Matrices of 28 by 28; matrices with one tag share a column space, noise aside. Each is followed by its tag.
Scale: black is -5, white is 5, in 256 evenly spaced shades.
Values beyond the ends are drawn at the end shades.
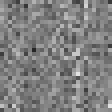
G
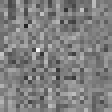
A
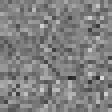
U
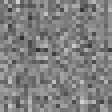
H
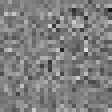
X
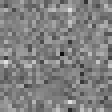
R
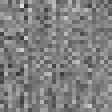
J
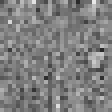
A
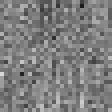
J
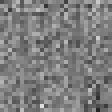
H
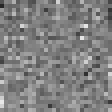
J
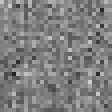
J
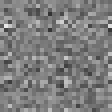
X
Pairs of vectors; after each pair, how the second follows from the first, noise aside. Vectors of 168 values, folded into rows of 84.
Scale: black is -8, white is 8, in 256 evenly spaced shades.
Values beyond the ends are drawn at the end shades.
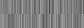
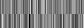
wrapped around, scaled up.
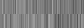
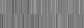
reversed, partly zeroed.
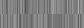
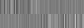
wrapped around, partly zeroed.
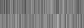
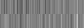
reversed, negated, partly zeroed.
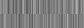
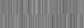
wrapped around, shrunk.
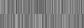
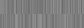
shrunk.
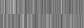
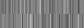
wrapped around.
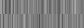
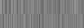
shrunk.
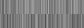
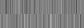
reversed, partly zeroed.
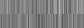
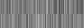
negated.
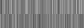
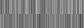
copied.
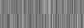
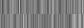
wrapped around.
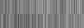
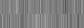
reversed, partly zeroed.
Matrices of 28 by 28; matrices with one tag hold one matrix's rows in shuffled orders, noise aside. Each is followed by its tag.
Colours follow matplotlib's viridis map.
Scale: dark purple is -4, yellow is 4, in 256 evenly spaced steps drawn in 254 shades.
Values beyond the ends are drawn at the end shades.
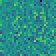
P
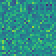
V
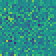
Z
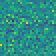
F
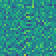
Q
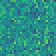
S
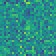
Q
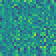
P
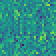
P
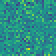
Q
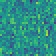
S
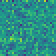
F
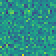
Z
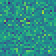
Q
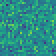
F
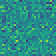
V
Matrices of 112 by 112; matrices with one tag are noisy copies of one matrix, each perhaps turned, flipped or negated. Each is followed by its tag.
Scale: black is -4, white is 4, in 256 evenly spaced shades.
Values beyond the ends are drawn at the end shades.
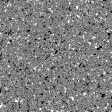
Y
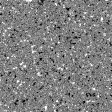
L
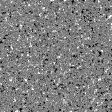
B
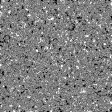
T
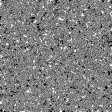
T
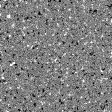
Y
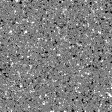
B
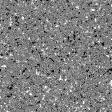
L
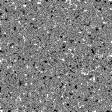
T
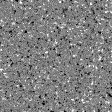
B
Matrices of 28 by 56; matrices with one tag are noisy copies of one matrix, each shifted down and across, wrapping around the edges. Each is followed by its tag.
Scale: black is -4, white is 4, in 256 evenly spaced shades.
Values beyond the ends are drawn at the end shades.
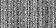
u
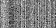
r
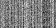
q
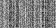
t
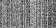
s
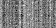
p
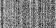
p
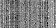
s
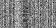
r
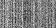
q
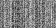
t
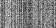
s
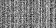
u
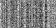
p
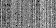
s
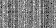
t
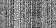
s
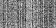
s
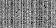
u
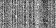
r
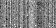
r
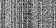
s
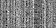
q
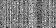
r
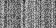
p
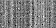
p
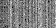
q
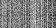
s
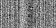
r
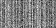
u
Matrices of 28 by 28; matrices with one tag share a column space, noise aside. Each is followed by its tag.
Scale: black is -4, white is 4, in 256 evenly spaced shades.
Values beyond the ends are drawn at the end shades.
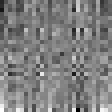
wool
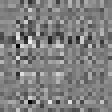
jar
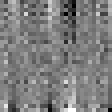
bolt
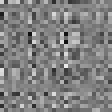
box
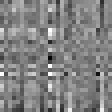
wool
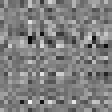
jar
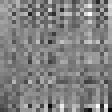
bolt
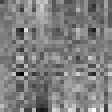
wool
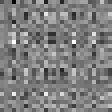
box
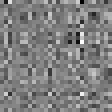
box
